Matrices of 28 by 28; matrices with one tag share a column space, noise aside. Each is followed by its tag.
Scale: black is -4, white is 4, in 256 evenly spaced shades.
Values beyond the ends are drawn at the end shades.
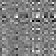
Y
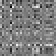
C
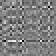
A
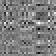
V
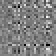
C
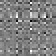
Y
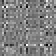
C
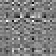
Y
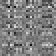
C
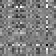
C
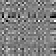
Y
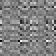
A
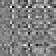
C
